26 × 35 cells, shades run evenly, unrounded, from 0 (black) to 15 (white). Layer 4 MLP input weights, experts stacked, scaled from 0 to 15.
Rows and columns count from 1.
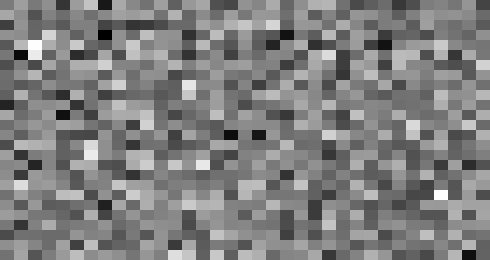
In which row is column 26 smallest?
1
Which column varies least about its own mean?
12
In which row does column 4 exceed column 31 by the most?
4
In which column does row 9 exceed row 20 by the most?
9
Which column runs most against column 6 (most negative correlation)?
24
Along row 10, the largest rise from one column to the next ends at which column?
6
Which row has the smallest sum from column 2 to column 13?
3
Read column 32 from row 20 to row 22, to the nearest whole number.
15 9 5
